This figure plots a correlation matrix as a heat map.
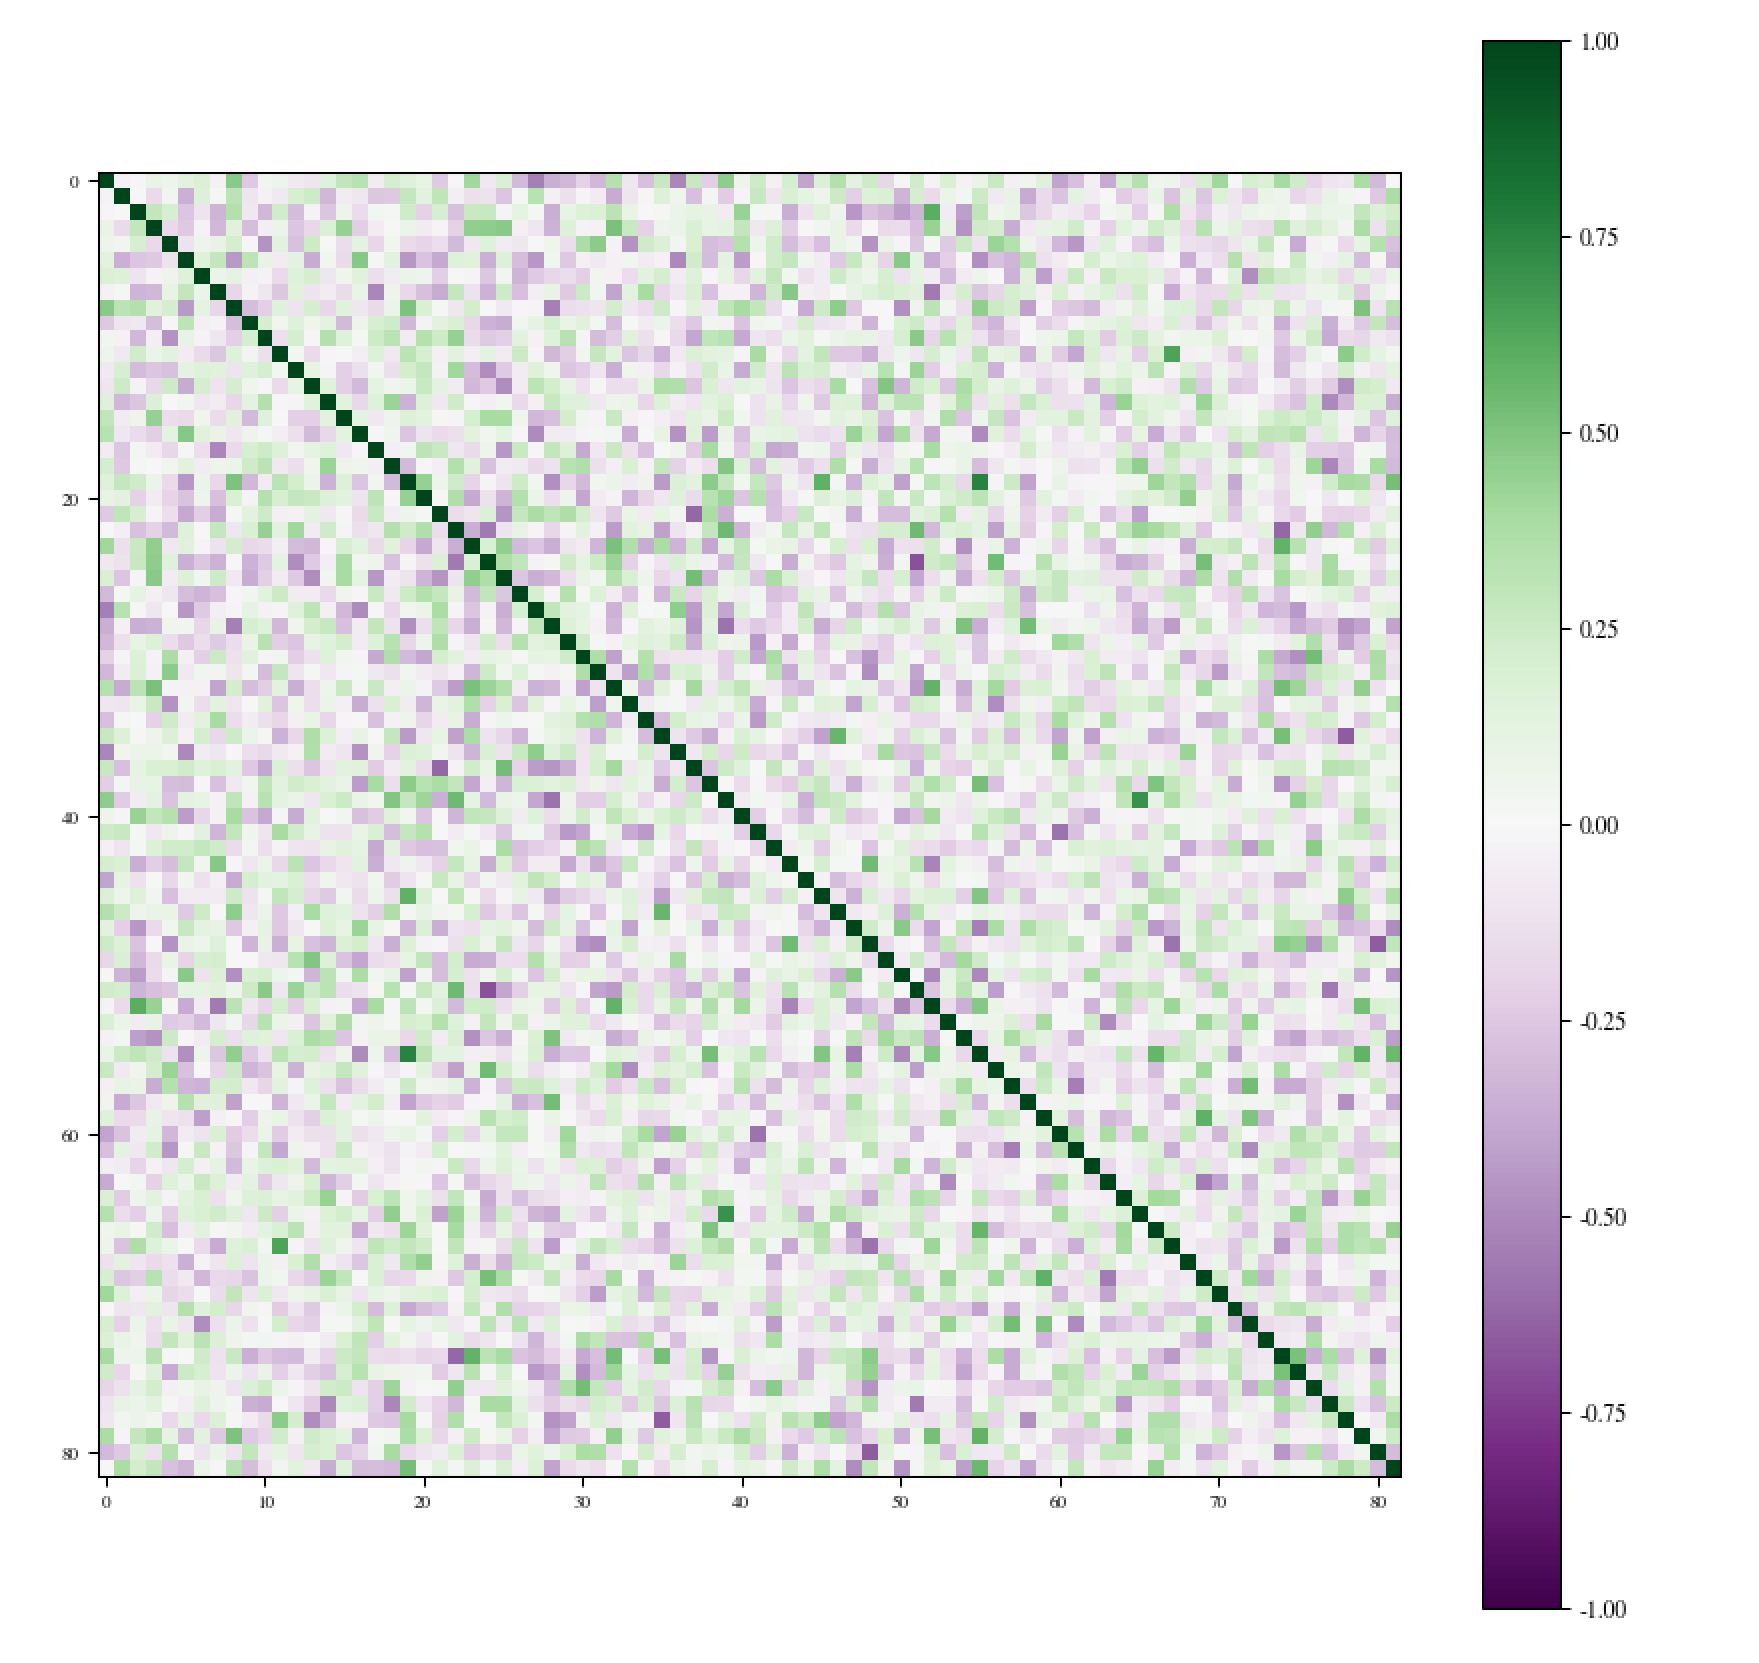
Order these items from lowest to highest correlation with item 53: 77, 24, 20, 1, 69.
77, 1, 20, 24, 69
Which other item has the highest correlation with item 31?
4
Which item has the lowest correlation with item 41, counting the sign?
60
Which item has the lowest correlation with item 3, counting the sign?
54
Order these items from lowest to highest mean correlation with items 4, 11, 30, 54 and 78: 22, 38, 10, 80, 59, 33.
33, 10, 38, 59, 22, 80
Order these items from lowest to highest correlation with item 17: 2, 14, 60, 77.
77, 60, 2, 14
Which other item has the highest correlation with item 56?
24
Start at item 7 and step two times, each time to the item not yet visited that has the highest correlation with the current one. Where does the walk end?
48
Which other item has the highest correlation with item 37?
25
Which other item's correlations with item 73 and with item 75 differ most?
30
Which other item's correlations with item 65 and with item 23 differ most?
22
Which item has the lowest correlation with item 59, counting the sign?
6
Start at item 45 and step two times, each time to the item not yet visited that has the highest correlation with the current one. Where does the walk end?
55
